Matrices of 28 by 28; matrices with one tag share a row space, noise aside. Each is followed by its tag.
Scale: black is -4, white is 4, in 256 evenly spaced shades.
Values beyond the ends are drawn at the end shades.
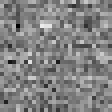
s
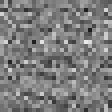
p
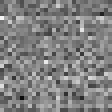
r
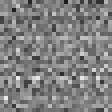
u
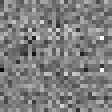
r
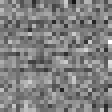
p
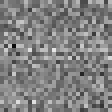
u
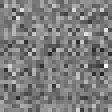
u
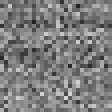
r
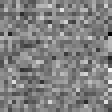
p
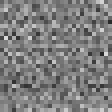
u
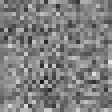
s
